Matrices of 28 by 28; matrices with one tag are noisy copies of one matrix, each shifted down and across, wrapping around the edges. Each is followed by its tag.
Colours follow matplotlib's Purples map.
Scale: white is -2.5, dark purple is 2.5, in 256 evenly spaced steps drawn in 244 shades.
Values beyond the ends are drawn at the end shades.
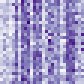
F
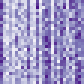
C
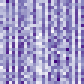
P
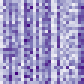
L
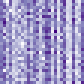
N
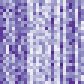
C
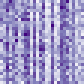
N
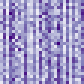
P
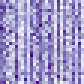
P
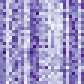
F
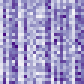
L
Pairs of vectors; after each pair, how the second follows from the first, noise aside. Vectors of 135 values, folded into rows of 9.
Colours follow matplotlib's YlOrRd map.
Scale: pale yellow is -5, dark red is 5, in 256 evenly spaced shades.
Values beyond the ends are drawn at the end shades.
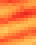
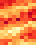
reversed, negated, scaled up.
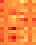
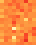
negated, partly zeroed.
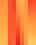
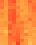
shrunk.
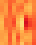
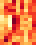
reversed, negated, scaled up.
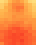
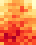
scaled up.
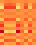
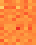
wrapped around, negated, shrunk.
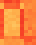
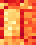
scaled up.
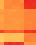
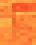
wrapped around, negated, shrunk.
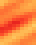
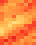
negated.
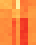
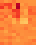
negated, partly zeroed.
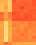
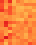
negated, partly zeroed.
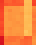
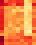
scaled up.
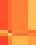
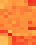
negated, partly zeroed.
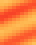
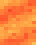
shrunk.
